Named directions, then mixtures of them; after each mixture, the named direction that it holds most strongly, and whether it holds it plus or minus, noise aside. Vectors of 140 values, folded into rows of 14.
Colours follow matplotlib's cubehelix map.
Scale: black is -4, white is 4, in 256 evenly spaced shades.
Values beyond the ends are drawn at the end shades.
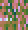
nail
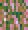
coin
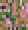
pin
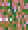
nail, plus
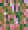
coin, plus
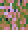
nail, minus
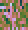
pin, minus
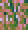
nail, plus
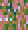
nail, plus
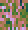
pin, minus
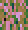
coin, minus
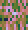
nail, minus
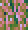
coin, minus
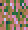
coin, plus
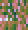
nail, plus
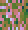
pin, minus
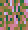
coin, plus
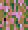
coin, minus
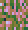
coin, minus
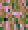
coin, minus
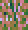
nail, plus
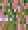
nail, plus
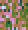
pin, minus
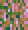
coin, plus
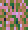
coin, minus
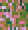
pin, minus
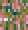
nail, plus
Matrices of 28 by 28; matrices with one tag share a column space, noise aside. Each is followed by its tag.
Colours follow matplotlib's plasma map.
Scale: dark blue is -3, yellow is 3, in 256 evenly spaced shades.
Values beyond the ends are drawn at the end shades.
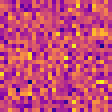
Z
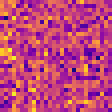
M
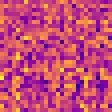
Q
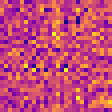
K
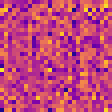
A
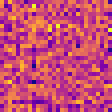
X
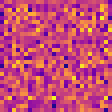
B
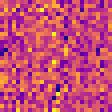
A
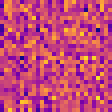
Z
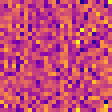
X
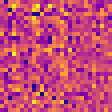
A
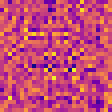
K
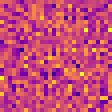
B
